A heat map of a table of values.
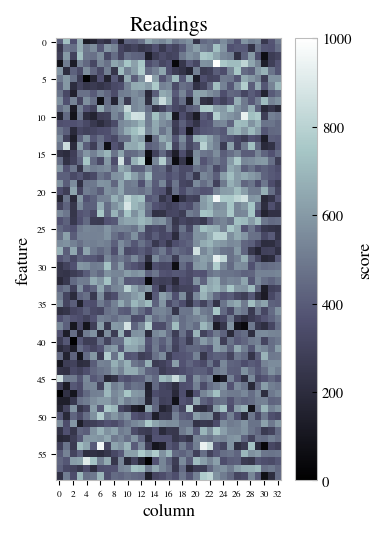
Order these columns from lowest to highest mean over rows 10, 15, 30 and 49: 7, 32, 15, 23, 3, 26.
15, 3, 32, 26, 7, 23
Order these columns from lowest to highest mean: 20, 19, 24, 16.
19, 16, 20, 24
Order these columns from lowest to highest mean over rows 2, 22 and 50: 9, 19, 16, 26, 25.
16, 26, 19, 9, 25
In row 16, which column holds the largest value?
9
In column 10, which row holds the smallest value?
56
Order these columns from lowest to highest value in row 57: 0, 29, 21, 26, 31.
21, 0, 31, 26, 29
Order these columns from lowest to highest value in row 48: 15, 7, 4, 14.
15, 14, 4, 7
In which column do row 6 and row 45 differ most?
23
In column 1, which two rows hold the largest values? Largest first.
14, 0
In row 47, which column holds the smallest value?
0
